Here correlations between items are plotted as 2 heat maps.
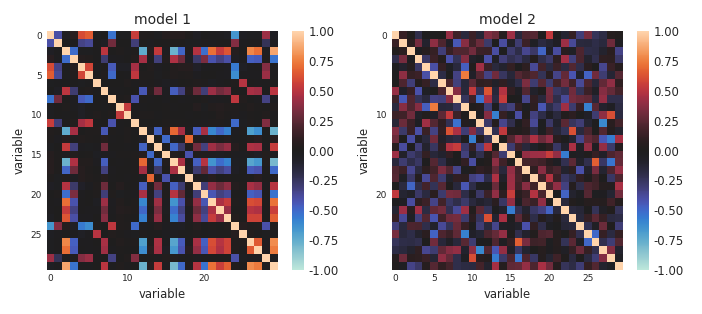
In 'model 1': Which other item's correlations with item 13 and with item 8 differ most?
18
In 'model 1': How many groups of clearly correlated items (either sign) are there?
5
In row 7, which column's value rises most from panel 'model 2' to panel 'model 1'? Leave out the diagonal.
21
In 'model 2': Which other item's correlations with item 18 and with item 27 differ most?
13
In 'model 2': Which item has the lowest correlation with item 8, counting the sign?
11
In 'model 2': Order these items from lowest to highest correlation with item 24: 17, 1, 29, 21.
17, 29, 1, 21
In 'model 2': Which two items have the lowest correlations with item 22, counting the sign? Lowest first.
15, 20
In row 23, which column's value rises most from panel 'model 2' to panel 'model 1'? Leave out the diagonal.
29
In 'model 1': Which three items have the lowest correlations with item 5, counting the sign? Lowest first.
24, 8, 1
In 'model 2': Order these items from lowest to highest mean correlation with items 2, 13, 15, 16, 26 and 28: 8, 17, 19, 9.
8, 9, 19, 17
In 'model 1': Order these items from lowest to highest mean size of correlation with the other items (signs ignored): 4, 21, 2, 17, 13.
13, 4, 17, 21, 2
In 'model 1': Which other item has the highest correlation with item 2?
29
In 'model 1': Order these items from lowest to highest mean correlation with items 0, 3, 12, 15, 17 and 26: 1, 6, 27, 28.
27, 1, 6, 28
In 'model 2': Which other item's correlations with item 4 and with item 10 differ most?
27
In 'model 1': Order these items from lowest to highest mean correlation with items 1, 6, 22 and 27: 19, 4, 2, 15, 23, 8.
4, 15, 8, 19, 23, 2
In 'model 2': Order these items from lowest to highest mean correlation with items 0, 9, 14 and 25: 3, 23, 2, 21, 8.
21, 3, 2, 23, 8
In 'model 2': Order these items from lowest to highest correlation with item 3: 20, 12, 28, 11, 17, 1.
12, 20, 17, 11, 28, 1
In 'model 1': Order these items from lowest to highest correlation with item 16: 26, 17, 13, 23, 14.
26, 23, 14, 13, 17
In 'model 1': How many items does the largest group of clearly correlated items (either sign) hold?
15
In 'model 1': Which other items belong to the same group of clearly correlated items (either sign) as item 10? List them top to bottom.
9
